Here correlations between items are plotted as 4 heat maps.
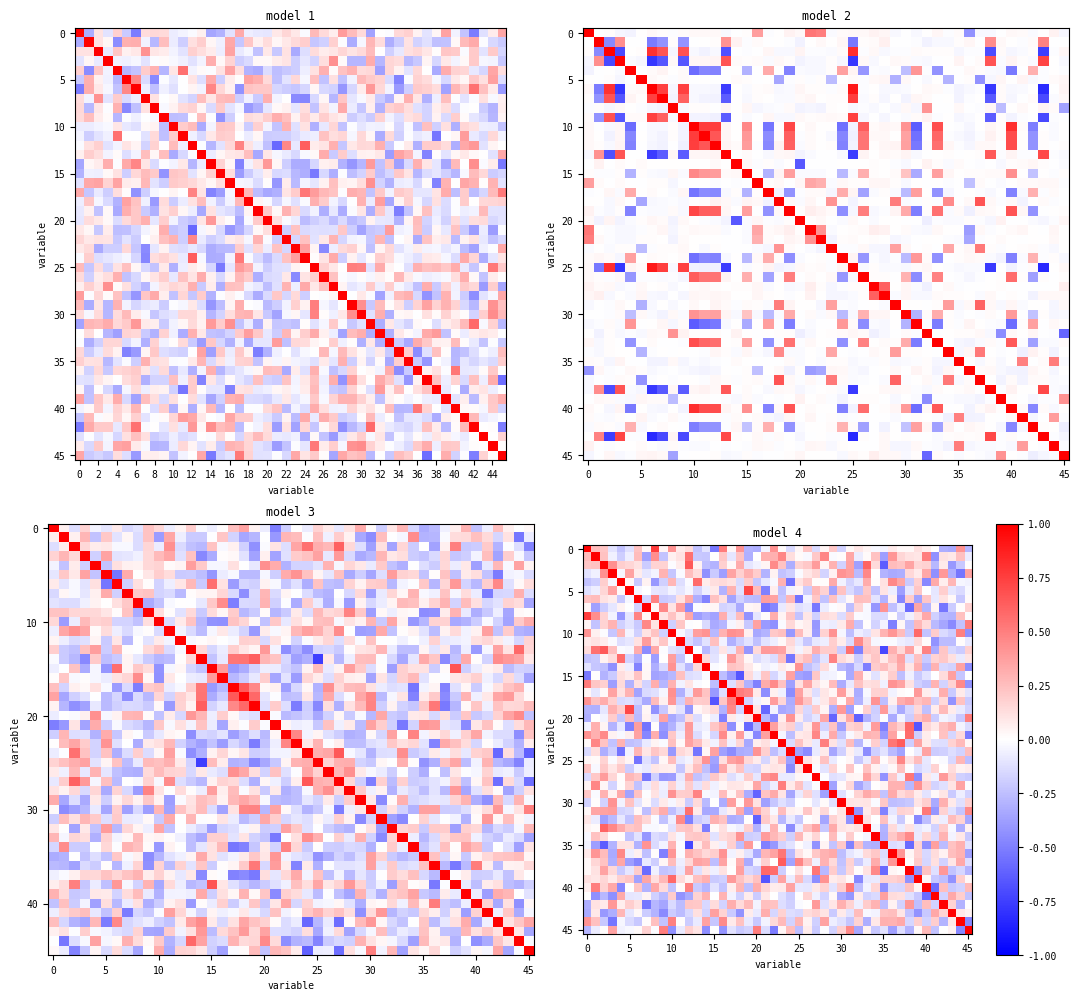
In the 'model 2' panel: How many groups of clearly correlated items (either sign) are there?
8
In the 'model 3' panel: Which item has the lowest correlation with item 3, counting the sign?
14
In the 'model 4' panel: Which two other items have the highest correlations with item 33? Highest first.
2, 3
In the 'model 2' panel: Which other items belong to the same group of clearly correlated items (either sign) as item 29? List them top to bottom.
5, 18, 23, 34, 37
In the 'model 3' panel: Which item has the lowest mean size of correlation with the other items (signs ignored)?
12
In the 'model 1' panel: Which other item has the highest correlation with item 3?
27
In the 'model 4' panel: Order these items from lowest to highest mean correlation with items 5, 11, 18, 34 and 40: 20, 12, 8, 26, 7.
7, 26, 20, 8, 12
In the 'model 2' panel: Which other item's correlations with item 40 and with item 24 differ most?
10
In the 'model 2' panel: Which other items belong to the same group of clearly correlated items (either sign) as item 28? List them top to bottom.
27
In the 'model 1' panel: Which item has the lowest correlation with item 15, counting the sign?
25
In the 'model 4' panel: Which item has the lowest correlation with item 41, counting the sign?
40
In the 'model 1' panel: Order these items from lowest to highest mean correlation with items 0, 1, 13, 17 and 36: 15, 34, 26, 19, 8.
15, 19, 8, 34, 26
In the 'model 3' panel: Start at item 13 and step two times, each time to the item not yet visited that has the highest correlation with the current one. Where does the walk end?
20
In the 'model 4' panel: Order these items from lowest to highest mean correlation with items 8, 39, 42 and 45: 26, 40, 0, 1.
26, 0, 1, 40
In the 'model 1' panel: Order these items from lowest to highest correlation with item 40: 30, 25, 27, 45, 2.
45, 27, 30, 2, 25
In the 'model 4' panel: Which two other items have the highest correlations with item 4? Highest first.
13, 36
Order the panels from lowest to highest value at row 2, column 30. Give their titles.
model 3, model 4, model 2, model 1
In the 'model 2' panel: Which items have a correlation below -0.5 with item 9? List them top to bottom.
3, 13, 38, 43
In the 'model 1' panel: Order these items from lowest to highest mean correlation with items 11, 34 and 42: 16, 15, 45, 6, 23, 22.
23, 45, 22, 6, 16, 15
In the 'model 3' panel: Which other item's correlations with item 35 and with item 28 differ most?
9
